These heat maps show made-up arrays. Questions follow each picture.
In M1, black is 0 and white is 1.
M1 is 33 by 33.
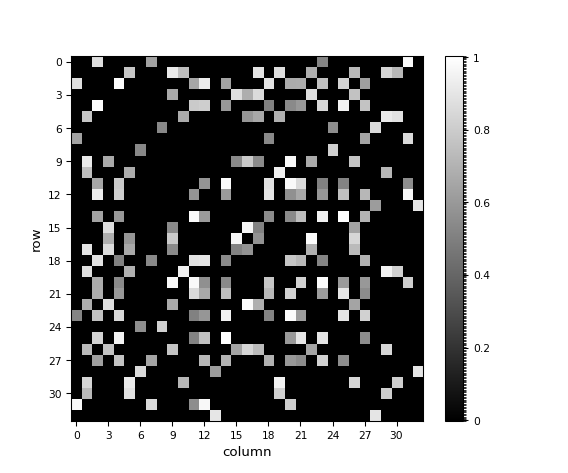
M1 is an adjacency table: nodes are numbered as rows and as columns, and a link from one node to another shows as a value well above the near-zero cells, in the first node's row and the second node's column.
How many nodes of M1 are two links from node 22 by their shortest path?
7
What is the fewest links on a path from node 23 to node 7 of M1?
2
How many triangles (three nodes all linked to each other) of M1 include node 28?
1
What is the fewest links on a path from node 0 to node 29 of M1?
5
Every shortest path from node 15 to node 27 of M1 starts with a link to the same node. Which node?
node 9
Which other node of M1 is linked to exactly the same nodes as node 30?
node 10
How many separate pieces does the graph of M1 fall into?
2
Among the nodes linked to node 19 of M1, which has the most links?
node 1
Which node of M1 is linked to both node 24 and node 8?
node 6
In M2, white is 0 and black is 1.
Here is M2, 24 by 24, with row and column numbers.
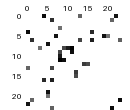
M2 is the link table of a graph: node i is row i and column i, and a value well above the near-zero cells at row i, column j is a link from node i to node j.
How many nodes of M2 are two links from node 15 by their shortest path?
1
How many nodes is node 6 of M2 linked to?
4
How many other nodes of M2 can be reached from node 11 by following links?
4
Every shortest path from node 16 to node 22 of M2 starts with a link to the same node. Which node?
node 4
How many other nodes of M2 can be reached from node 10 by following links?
4
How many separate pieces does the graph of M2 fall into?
7
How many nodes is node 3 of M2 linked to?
1
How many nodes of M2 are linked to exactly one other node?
8
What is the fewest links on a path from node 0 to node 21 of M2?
4
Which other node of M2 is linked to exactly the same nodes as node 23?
node 1
